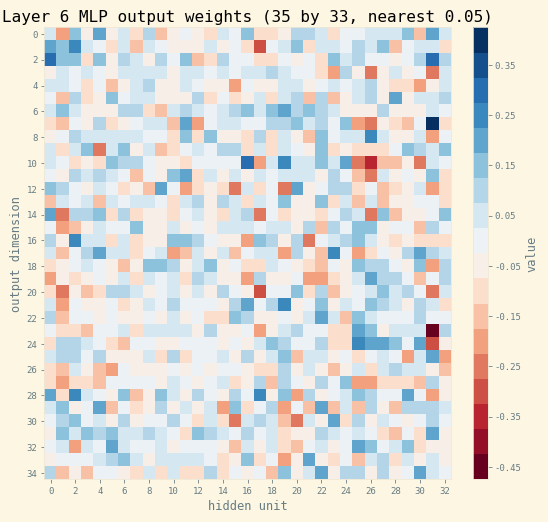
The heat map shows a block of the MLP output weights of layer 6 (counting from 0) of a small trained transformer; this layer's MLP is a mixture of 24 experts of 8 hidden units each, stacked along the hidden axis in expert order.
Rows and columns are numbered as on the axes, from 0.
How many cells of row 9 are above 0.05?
8
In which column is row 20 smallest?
17
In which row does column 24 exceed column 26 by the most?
10
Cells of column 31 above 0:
19
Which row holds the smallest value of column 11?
12
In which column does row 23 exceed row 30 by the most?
20
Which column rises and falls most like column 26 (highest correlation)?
25
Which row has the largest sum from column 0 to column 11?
2
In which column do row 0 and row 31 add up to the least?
30
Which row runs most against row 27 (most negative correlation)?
24
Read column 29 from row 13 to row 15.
-0.05 -0.05 0
